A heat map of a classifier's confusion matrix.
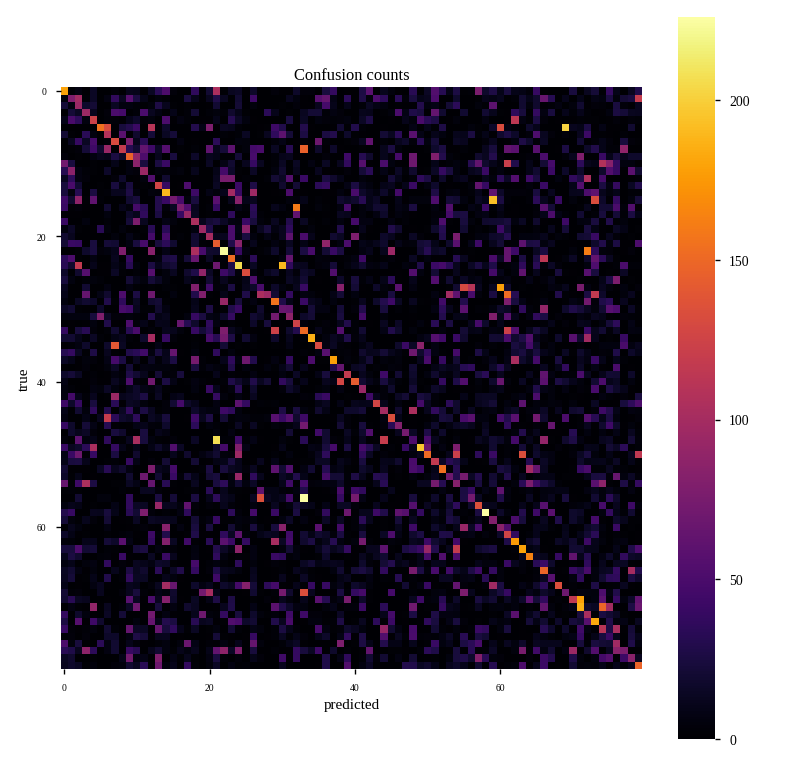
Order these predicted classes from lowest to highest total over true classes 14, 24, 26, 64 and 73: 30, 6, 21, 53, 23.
6, 53, 21, 23, 30
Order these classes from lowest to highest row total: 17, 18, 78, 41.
41, 17, 18, 78
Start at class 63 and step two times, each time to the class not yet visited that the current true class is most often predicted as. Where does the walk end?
3
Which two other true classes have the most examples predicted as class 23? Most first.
14, 12
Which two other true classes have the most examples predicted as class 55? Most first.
27, 60
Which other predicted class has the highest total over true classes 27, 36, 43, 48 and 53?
21
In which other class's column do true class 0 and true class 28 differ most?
61
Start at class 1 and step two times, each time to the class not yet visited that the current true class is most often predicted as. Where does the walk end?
13
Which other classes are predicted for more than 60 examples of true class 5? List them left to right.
6, 12, 20, 60, 69
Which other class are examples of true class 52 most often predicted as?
64
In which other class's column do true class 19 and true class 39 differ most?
25
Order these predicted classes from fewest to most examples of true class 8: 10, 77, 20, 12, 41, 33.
41, 10, 12, 20, 77, 33
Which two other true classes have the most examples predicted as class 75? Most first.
71, 10
